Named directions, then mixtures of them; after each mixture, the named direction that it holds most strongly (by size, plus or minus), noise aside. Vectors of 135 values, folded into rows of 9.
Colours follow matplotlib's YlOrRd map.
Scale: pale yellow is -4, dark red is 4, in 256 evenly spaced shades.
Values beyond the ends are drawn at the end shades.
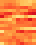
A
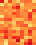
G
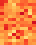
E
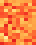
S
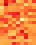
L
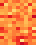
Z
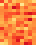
G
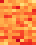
G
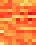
A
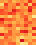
Z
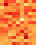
L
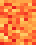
S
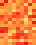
Z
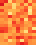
Z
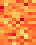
L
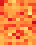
E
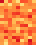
G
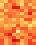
E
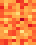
L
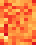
S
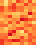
L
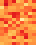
L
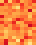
G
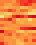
A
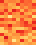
Z
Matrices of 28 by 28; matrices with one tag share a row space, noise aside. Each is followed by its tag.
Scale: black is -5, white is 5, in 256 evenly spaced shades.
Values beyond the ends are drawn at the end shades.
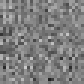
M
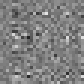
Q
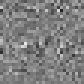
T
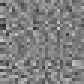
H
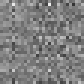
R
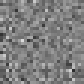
H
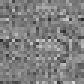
R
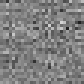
R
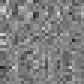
H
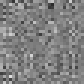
M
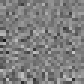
H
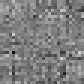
R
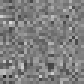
M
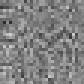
M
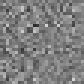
H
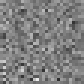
H
